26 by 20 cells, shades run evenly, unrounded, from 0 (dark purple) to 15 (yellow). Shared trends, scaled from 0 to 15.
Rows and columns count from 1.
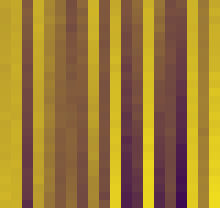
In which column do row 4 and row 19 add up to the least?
17
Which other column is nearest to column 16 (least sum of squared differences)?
10
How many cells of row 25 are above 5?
12
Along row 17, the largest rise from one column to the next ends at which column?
18
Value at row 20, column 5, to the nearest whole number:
8
